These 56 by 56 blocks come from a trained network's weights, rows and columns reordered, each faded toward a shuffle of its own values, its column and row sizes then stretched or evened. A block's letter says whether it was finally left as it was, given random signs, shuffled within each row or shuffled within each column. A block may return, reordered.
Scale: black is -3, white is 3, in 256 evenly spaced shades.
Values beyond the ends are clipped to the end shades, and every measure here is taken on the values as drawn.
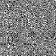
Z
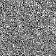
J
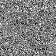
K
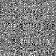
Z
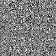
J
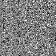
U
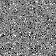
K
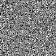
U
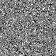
K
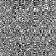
Z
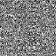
Z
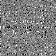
Z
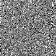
U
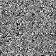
J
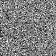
U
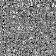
J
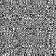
Z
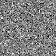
K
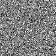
U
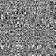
Z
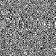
Z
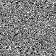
K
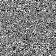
K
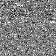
K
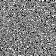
K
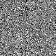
J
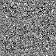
J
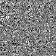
J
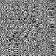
Z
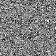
J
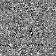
J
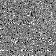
K
